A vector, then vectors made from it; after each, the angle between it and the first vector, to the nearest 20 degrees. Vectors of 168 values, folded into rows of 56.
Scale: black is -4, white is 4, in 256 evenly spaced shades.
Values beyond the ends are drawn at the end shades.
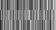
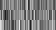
100 degrees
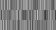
100 degrees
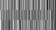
140 degrees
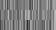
40 degrees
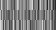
160 degrees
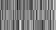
40 degrees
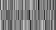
140 degrees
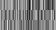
100 degrees
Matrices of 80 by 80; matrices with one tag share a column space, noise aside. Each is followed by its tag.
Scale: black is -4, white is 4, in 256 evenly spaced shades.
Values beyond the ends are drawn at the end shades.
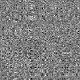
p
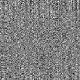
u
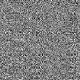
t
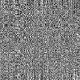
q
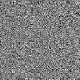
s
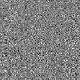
p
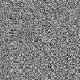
t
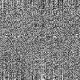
q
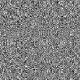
s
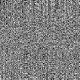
u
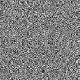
s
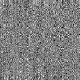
q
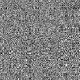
p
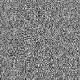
p
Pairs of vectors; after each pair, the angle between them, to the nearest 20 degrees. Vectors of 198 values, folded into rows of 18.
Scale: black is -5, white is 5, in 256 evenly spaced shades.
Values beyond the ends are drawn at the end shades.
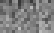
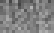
20 degrees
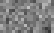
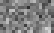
160 degrees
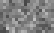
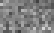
100 degrees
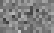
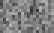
40 degrees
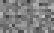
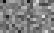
40 degrees
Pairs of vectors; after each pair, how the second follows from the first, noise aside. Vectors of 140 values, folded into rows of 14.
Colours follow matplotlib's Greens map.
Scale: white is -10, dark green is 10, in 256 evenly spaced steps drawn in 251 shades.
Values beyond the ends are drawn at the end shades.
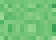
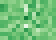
wrapped around, negated, scaled up.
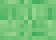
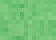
reversed, shrunk.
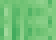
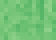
reversed, shrunk.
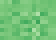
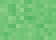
reversed, shrunk.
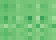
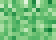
wrapped around, negated, scaled up.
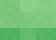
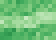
wrapped around, negated, scaled up.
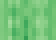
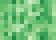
wrapped around, negated, scaled up.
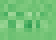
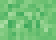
copied.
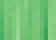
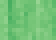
reversed, shrunk.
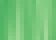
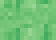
wrapped around, negated, partly zeroed.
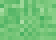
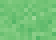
reversed, shrunk.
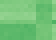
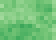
copied.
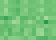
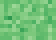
reversed.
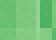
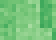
copied.
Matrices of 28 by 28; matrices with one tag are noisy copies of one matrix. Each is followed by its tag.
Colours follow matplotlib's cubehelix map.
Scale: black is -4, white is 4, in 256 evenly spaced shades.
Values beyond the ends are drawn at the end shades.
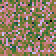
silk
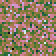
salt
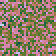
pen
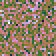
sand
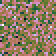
pen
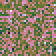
salt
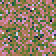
silk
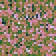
pen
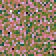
salt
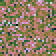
sand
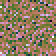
silk
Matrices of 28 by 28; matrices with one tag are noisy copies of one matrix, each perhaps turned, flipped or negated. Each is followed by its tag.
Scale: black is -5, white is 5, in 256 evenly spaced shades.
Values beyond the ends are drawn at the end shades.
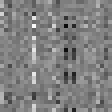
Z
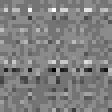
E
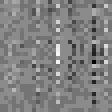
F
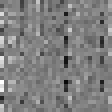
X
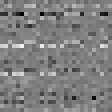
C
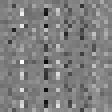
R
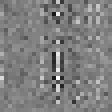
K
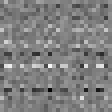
R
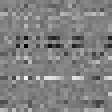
Z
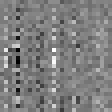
F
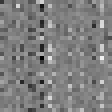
E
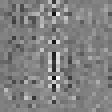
K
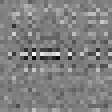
K
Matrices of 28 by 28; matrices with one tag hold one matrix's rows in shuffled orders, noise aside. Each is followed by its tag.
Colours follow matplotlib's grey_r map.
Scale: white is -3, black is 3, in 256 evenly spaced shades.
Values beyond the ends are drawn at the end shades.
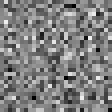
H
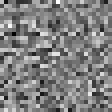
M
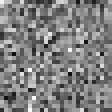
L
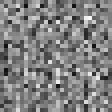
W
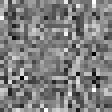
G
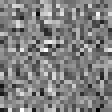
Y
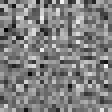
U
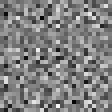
W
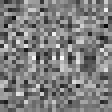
U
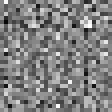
W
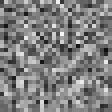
U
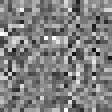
G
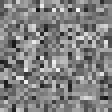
U
